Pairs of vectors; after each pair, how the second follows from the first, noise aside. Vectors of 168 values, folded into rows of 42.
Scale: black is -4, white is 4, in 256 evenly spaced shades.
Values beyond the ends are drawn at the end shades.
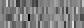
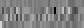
reversed, partly zeroed.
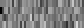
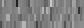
reversed, partly zeroed.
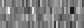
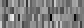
reversed, negated.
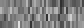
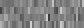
negated, partly zeroed.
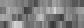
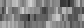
reversed, negated.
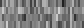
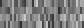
reversed.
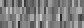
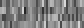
reversed, negated.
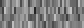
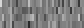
negated, partly zeroed.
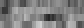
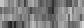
wrapped around.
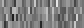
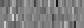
negated, partly zeroed.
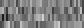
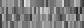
reversed.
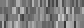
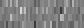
reversed, partly zeroed.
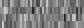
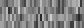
reversed, negated.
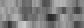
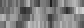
wrapped around.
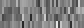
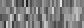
reversed, negated.
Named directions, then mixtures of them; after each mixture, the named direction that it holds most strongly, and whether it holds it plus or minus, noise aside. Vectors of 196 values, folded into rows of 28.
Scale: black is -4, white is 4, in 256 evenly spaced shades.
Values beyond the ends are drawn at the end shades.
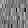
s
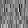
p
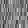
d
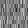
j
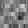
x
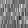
p, minus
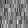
p, plus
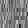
d, minus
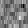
x, minus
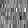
s, minus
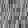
d, minus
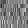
s, minus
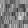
x, minus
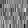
s, minus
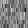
s, plus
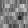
x, plus
